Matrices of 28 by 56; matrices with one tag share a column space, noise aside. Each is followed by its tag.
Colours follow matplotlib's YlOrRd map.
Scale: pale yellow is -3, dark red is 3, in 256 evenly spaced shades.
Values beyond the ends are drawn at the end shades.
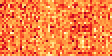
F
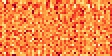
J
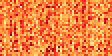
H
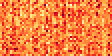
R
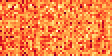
F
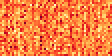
F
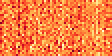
H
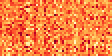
H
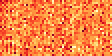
H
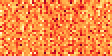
J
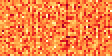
F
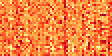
H
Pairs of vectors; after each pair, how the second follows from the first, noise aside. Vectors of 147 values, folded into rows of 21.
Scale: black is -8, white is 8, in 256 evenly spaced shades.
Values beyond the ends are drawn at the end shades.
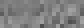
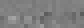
reversed, partly zeroed.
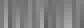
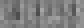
wrapped around, negated.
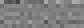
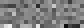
reversed, scaled up.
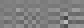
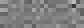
wrapped around, negated.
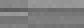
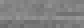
reversed, negated, shrunk.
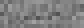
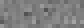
reversed, partly zeroed.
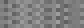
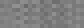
reversed, negated, shrunk.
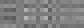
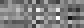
reversed, scaled up.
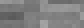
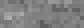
negated, partly zeroed.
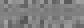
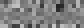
reversed, scaled up.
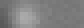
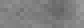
reversed, negated, shrunk.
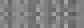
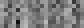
wrapped around, negated, scaled up.
